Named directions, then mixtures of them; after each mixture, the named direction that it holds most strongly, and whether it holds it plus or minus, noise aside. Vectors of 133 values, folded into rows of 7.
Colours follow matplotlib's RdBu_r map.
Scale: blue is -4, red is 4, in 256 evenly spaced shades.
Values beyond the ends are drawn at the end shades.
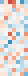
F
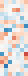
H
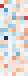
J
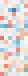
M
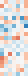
H, plus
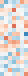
M, minus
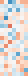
F, minus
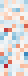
H, minus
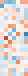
F, minus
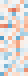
M, minus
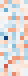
J, plus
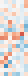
H, plus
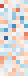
J, plus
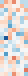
J, plus
